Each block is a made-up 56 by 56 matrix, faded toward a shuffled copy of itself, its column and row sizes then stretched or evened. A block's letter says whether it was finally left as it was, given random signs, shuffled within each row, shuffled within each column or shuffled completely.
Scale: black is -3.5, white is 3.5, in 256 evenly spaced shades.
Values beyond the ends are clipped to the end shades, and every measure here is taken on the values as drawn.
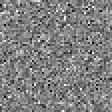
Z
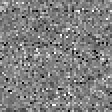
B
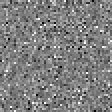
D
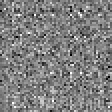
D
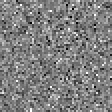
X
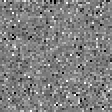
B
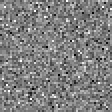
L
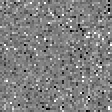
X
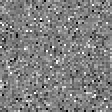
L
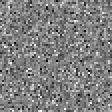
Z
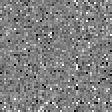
Z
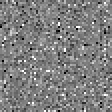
X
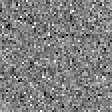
L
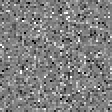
X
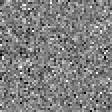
X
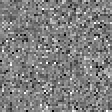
Z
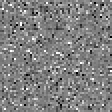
Z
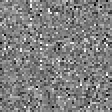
Z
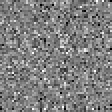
D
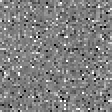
D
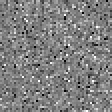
X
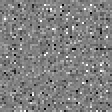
Z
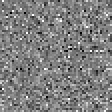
D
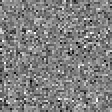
Z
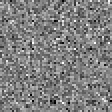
D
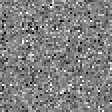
Z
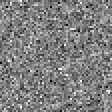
L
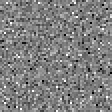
L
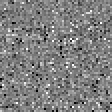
B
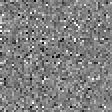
Z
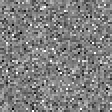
L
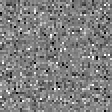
D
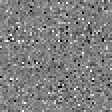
Z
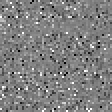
B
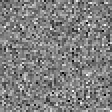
X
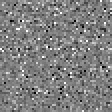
B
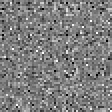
Z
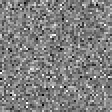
B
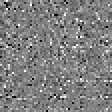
D
